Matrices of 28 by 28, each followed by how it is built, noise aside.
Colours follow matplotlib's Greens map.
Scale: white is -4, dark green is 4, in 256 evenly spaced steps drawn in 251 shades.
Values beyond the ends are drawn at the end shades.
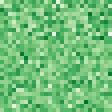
repeating columns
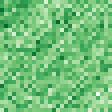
Hankel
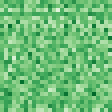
repeating columns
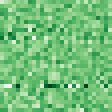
uneven rows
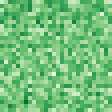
repeating columns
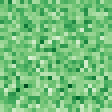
repeating columns
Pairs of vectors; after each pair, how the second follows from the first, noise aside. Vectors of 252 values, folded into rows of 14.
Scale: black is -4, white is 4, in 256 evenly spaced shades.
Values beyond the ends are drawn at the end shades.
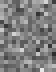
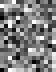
reversed, scaled up.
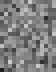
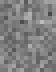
wrapped around, negated, shrunk.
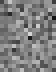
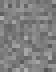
wrapped around, negated, shrunk.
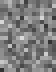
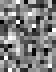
wrapped around, scaled up.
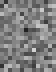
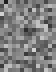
copied.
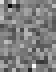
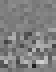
negated, partly zeroed.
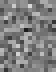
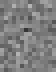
shrunk.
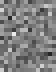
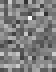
wrapped around.
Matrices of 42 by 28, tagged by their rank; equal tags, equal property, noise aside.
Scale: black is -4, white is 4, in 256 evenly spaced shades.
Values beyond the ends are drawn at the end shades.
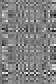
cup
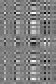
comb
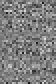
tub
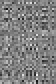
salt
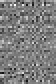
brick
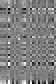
comb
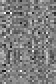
brick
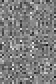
tub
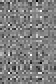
salt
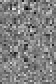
tub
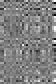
cup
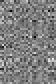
brick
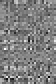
brick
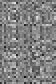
brick
